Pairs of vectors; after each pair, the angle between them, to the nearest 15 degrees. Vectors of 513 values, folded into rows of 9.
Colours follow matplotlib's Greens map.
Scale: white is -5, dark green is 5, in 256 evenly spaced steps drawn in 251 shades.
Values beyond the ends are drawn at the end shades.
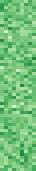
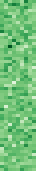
90 degrees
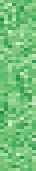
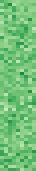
135 degrees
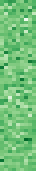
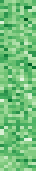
120 degrees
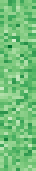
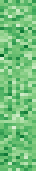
105 degrees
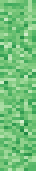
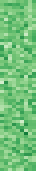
15 degrees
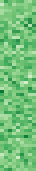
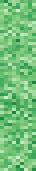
90 degrees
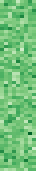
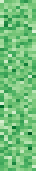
75 degrees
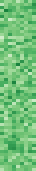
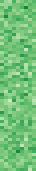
75 degrees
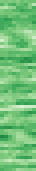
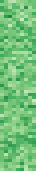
105 degrees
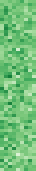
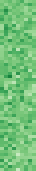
15 degrees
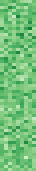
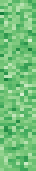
105 degrees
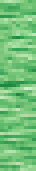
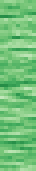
30 degrees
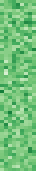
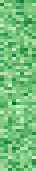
75 degrees
